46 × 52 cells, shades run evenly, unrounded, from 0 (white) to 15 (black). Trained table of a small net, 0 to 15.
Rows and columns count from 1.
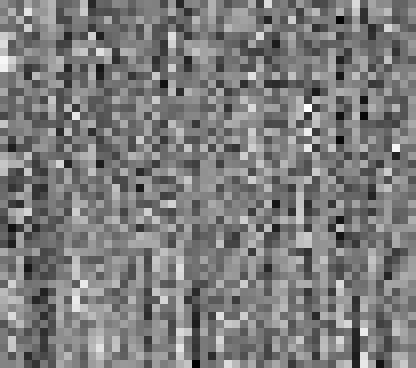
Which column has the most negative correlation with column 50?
27
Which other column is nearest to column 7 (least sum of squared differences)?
42
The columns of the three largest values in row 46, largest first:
25, 48, 45
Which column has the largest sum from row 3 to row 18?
43
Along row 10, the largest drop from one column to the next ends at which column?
5
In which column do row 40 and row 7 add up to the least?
13
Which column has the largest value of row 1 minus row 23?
23
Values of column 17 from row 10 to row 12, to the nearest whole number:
12 7 9
